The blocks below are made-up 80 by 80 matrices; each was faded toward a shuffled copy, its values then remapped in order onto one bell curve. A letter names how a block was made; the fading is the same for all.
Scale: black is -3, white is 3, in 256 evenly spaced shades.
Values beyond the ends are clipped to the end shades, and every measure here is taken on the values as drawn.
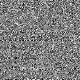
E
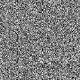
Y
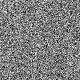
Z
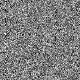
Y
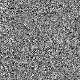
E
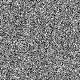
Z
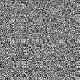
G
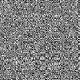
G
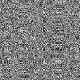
G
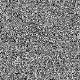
E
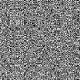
G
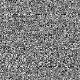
E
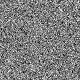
Z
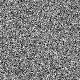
Z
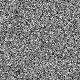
Z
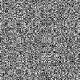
G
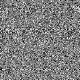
E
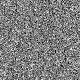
Z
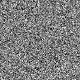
Y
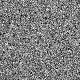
Z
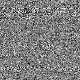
E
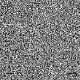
E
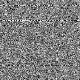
E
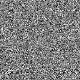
E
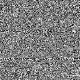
E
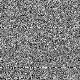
E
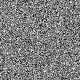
Z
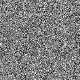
Y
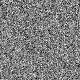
Z
